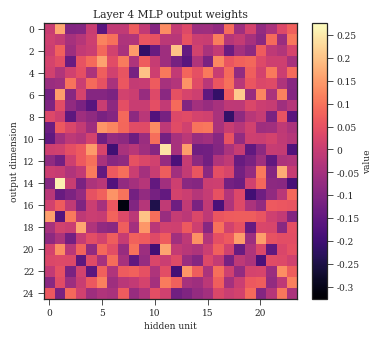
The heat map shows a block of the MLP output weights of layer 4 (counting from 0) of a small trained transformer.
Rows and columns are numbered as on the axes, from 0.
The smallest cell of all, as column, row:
7, 16
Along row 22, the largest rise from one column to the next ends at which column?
13
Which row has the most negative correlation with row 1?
6
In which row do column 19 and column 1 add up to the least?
15
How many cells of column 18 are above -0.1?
21
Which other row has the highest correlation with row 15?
1
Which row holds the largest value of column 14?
19
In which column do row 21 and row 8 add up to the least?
17
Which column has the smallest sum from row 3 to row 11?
23
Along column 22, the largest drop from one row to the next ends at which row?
14
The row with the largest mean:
4
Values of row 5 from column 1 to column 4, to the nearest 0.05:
-0.05 0.1 0 0.1
